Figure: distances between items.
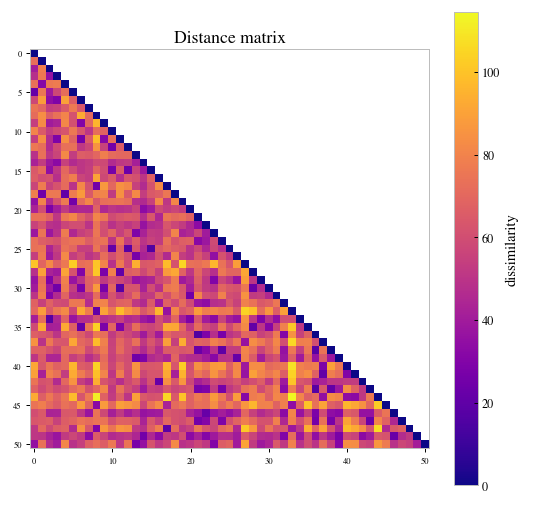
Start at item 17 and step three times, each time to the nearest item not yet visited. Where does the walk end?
33
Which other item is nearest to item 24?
38
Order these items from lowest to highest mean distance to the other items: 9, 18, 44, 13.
13, 9, 18, 44
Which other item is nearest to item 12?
25
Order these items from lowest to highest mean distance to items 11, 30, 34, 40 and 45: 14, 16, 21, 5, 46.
14, 46, 16, 5, 21
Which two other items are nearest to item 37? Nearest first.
41, 40
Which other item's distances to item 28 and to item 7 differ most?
35
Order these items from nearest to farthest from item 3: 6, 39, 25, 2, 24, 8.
6, 2, 39, 25, 24, 8
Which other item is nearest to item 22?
46
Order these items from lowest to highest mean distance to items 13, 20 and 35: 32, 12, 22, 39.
39, 22, 12, 32
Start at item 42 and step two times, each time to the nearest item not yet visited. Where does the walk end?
49
